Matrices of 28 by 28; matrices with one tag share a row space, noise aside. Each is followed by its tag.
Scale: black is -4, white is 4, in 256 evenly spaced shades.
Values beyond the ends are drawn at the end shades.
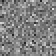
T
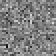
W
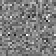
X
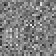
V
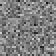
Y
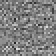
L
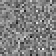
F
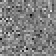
T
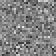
L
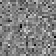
X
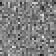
Y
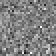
W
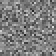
V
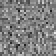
F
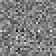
F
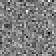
X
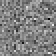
L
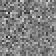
W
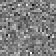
W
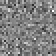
T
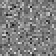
W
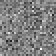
V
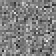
L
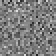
F
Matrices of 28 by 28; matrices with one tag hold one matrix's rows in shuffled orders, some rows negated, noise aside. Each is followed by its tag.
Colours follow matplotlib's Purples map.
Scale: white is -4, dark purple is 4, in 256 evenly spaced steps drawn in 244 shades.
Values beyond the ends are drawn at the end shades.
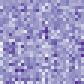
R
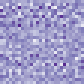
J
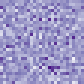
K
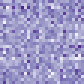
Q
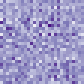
K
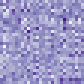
Q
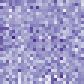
J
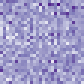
K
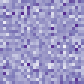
Q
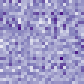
J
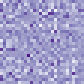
K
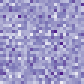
J
